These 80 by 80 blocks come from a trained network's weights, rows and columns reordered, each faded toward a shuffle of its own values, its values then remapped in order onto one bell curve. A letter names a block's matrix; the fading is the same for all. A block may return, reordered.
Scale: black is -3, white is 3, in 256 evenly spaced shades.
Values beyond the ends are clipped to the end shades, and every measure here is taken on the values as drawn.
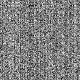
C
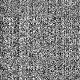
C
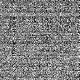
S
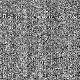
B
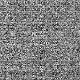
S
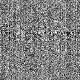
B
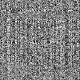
C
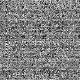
S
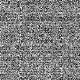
S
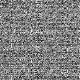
S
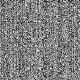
B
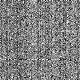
C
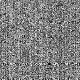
B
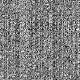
C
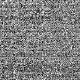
S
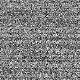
S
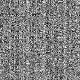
B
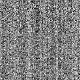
C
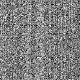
B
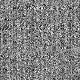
B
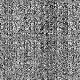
C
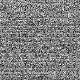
S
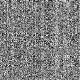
B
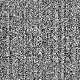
C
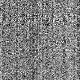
C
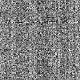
B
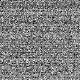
S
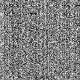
B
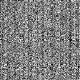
C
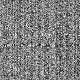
C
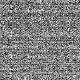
S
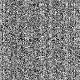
B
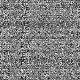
S
